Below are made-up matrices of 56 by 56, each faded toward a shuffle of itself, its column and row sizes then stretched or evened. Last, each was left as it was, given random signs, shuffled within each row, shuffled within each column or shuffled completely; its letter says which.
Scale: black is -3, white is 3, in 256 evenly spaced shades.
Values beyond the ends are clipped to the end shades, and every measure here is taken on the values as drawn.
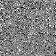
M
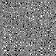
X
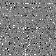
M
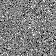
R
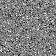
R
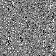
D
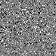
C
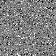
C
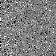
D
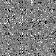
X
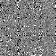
M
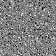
R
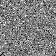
R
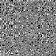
X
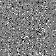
D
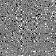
X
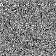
C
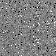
D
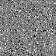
C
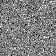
R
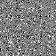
M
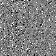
D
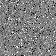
R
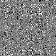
M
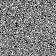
R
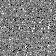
C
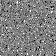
R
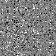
M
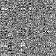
X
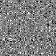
X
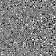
X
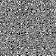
M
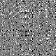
X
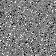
R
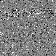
C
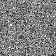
C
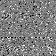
C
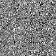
M
